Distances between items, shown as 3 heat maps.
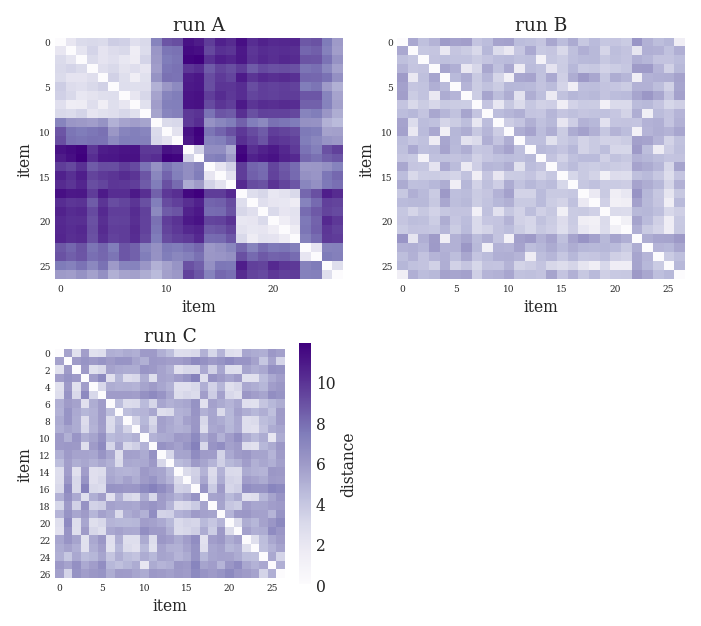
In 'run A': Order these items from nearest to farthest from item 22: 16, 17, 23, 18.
18, 17, 23, 16
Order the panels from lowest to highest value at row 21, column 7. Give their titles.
run B, run C, run A
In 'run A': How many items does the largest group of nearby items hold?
9
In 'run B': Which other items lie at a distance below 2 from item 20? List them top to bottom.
17, 18, 21, 25
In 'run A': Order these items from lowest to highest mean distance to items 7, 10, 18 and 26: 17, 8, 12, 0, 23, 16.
8, 0, 23, 17, 16, 12
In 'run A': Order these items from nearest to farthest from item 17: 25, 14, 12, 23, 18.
18, 23, 14, 25, 12
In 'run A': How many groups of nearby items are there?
7
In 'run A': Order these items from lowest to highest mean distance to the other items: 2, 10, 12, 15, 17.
2, 10, 15, 17, 12
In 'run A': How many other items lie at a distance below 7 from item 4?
10
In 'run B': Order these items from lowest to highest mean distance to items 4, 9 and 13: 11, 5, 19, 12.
19, 5, 11, 12
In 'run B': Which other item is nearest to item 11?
3
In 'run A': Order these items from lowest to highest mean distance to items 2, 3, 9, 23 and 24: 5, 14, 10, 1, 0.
5, 1, 0, 10, 14
